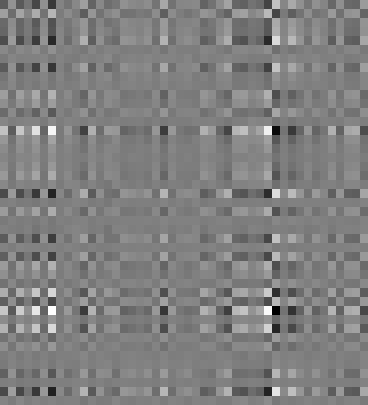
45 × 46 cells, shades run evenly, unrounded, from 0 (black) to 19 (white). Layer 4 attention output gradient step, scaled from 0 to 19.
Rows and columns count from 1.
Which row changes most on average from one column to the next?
35
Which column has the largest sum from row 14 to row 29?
34
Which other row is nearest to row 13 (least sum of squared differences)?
3
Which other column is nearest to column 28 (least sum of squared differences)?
38
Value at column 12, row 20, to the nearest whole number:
11
